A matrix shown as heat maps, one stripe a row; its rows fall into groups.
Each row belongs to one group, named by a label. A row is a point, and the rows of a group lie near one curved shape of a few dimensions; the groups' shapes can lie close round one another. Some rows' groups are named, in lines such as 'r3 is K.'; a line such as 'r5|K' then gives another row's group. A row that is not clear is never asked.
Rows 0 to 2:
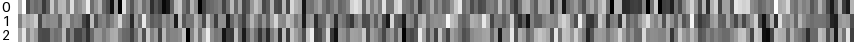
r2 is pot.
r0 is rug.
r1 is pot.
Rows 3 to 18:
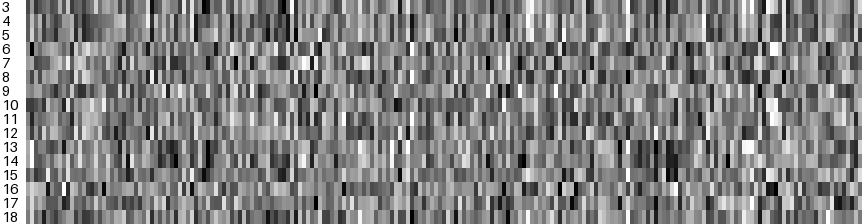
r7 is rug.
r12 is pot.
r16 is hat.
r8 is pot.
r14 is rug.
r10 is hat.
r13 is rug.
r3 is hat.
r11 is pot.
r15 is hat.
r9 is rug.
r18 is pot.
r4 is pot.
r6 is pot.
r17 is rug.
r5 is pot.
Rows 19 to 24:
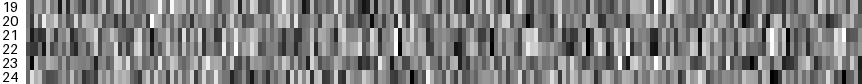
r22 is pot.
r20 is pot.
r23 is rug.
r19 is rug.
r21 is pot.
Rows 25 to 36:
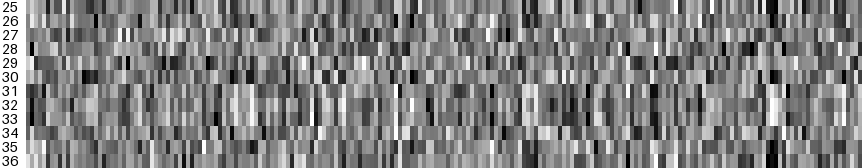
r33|pot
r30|pot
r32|pot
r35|pot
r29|rug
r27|rug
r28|rug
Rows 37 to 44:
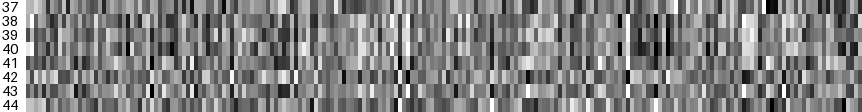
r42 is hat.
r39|hat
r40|rug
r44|pot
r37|hat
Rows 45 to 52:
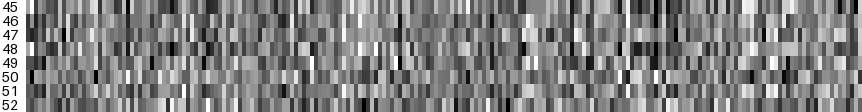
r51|hat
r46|hat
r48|rug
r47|hat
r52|rug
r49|pot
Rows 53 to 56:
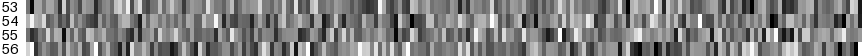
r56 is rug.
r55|hat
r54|pot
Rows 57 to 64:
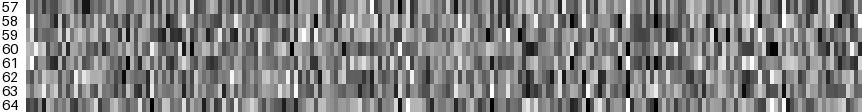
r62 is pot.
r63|pot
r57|pot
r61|rug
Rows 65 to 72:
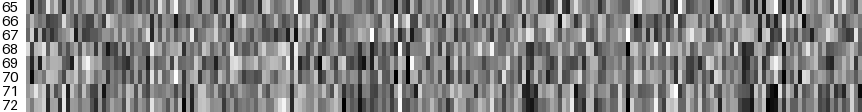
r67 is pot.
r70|hat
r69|pot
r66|hat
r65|hat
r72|hat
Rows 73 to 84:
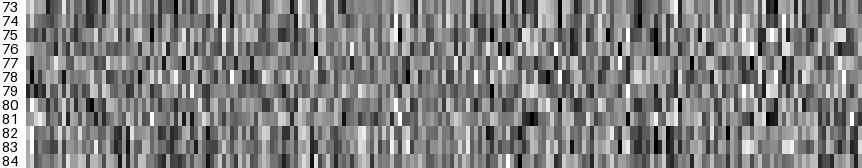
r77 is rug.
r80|hat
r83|rug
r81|hat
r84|rug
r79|hat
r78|hat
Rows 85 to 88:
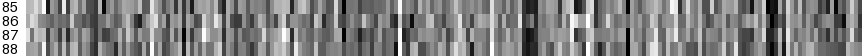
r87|hat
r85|hat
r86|pot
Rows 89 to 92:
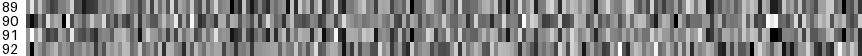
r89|pot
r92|rug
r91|pot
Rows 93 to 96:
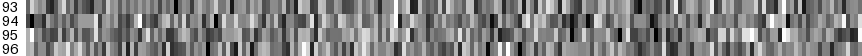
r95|rug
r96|rug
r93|hat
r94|pot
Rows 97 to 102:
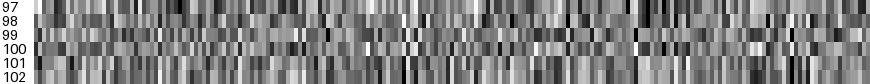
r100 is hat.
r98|hat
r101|hat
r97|rug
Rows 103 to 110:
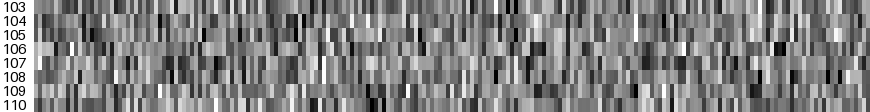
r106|hat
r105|pot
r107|rug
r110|rug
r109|hat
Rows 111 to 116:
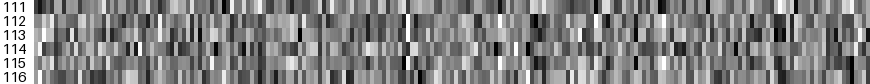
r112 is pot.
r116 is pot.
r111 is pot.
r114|rug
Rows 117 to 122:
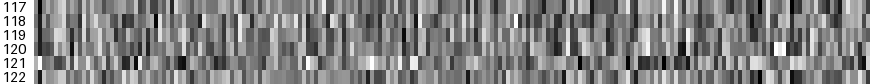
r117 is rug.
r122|rug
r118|pot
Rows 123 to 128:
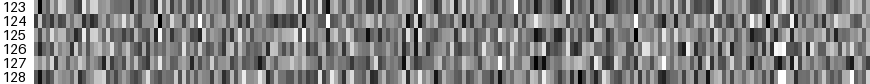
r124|pot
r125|pot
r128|pot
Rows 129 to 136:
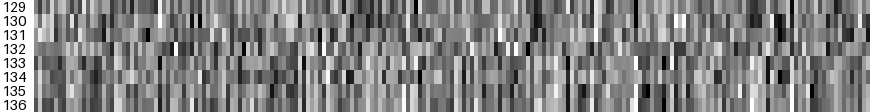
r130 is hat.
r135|hat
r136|hat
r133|hat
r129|pot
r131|pot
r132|rug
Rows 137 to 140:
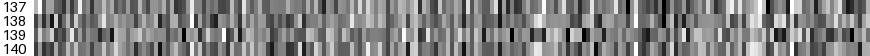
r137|rug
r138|hat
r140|hat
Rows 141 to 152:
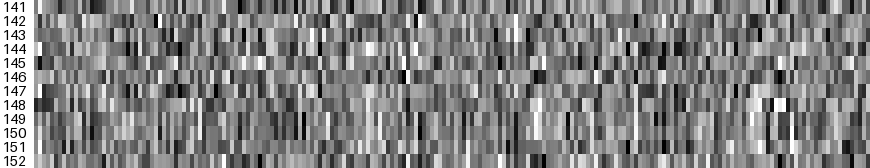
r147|rug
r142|pot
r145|pot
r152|pot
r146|pot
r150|pot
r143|rug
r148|hat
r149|pot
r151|rug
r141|pot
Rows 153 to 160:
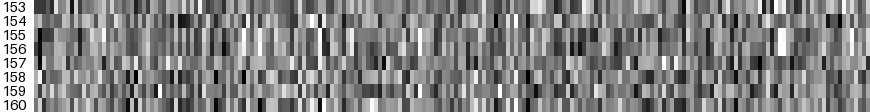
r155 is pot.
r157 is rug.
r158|rug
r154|rug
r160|rug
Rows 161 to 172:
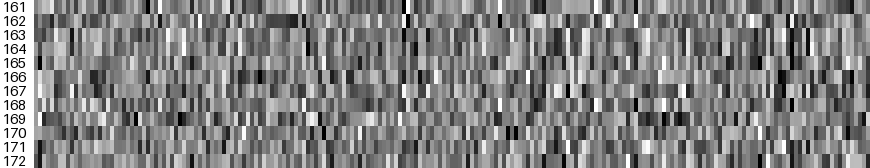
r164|hat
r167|hat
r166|pot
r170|rug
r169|rug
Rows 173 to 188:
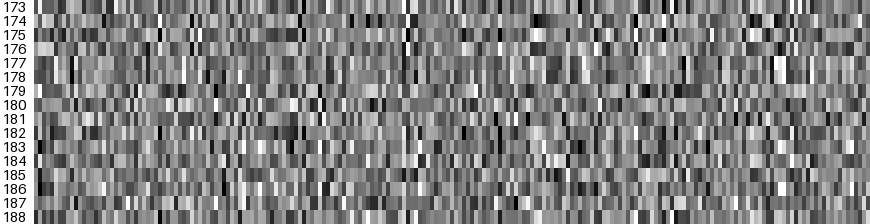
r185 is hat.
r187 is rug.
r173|hat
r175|pot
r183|pot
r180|rug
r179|rug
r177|hat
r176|pot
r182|pot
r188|hat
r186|pot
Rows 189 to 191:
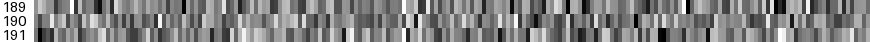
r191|pot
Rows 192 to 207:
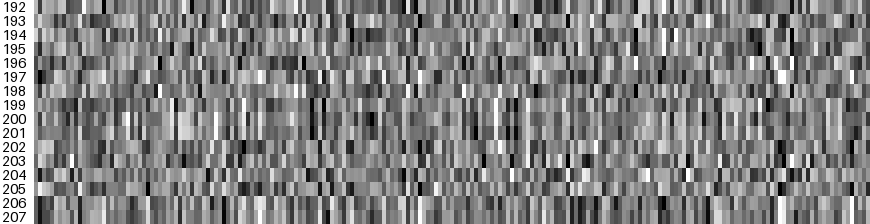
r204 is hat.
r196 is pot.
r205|pot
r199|rug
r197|pot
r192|hat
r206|pot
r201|rug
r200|rug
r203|hat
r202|pot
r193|pot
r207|pot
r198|pot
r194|hat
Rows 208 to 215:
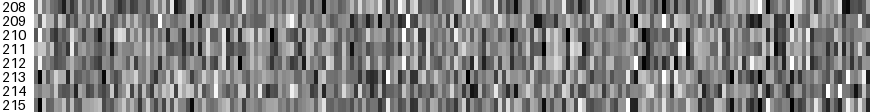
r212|hat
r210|hat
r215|rug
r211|hat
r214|rug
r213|rug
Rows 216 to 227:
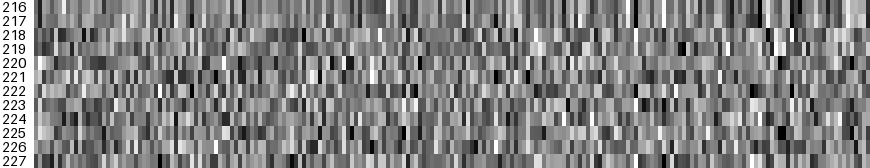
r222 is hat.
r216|rug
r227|hat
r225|pot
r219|hat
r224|rug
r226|rug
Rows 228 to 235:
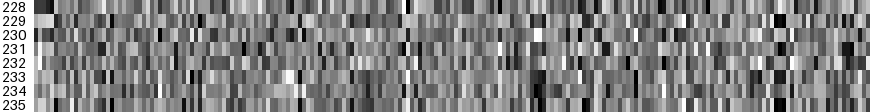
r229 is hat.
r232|rug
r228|pot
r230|hat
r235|hat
